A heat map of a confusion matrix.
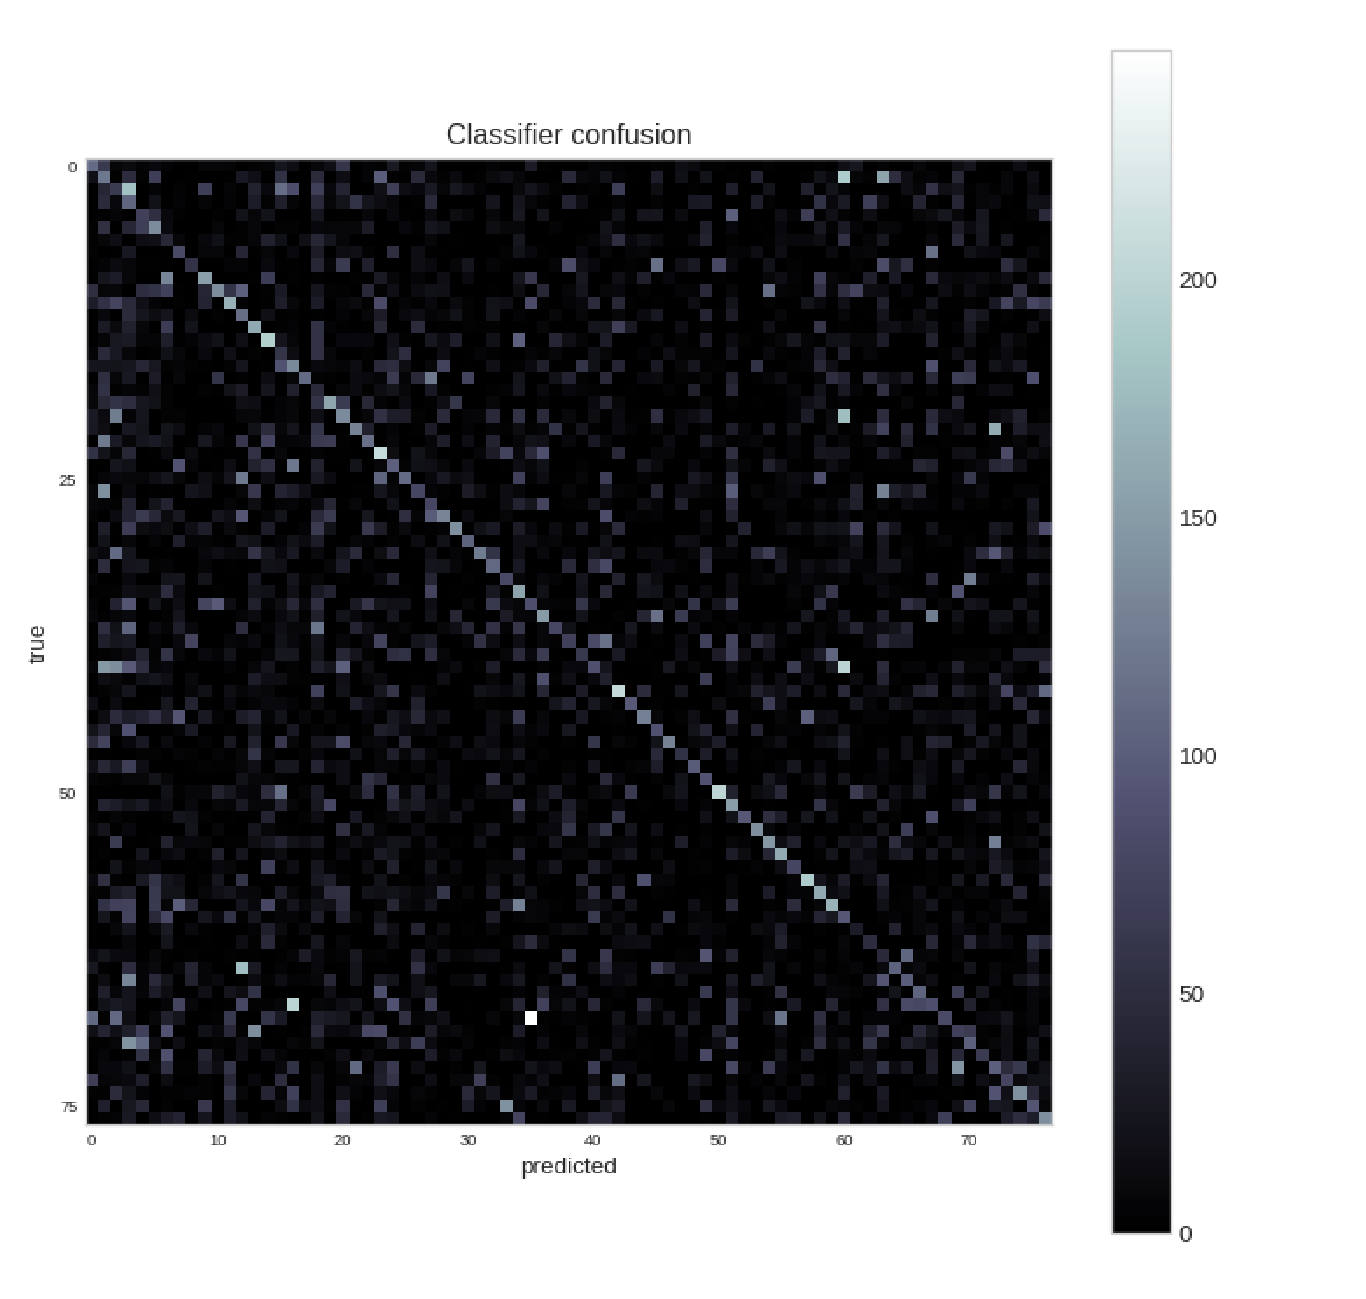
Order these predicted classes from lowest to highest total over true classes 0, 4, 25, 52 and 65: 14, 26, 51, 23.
26, 14, 23, 51
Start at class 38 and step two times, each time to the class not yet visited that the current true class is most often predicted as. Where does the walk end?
36
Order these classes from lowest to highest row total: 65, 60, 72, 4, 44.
4, 60, 65, 44, 72
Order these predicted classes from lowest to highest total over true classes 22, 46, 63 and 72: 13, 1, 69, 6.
13, 6, 69, 1
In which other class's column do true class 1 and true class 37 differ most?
60
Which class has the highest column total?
3
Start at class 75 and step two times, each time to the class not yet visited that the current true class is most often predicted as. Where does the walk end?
70
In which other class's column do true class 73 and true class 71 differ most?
42
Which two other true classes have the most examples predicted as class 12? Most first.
64, 25
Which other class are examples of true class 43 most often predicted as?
54
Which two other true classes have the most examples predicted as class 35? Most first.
68, 11
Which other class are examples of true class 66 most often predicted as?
23
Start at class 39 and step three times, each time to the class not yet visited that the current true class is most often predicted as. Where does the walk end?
69
